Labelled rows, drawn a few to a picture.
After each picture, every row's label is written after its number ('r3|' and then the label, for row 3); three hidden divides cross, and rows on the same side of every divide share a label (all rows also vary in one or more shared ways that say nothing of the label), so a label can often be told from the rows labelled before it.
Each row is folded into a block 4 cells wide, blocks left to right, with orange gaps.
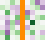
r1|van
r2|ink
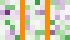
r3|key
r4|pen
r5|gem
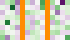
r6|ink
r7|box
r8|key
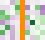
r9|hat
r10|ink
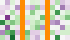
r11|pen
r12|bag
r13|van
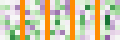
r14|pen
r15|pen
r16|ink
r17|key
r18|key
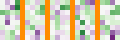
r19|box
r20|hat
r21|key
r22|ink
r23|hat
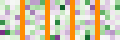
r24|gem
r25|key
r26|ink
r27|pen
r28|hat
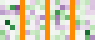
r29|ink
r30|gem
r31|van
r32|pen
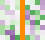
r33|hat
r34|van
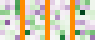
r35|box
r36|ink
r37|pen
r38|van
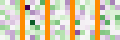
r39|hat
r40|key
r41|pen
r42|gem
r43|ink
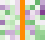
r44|bag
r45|pen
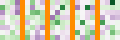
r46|pen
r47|bag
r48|key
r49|ink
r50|gem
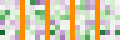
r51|bag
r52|bag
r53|bag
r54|pen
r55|bag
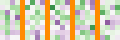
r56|key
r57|bag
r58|van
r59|pen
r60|box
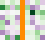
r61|box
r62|van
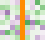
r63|gem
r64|box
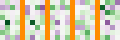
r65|ink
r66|ink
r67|box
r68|pen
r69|van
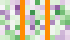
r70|pen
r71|van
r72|bag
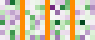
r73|gem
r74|key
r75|key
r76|ink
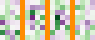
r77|bag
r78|van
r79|key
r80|pen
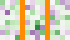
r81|key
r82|bag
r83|ink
